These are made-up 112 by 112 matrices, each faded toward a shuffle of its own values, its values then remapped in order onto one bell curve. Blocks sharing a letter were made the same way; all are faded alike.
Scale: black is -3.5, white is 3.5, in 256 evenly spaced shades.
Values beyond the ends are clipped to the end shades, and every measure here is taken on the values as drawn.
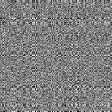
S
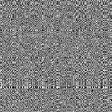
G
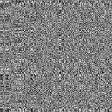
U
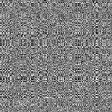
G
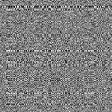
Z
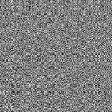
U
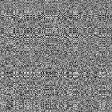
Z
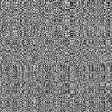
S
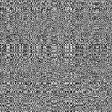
Z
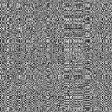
G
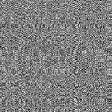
U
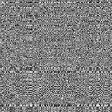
Z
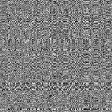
Z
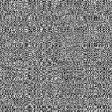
U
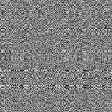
S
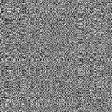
U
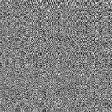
U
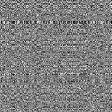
Z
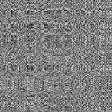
U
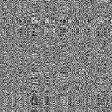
U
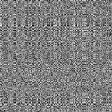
S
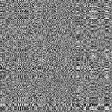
S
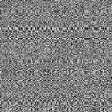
S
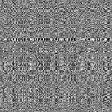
S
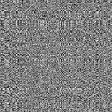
U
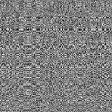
Z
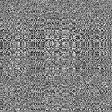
Z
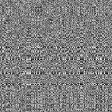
S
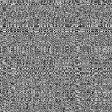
Z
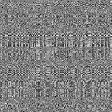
Z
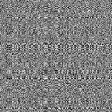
Z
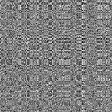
G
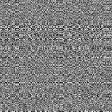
S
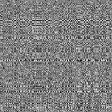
S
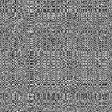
G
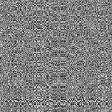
S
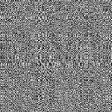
U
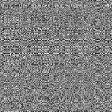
Z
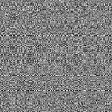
Z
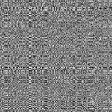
S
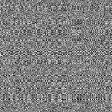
Z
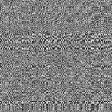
S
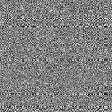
Z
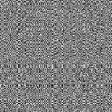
G
